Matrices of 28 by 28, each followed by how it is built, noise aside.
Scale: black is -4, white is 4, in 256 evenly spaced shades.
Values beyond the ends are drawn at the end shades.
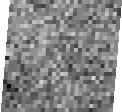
smooth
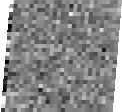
uneven columns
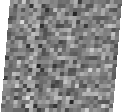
repeating rows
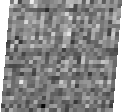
blocks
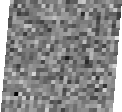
noise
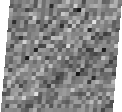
Hankel
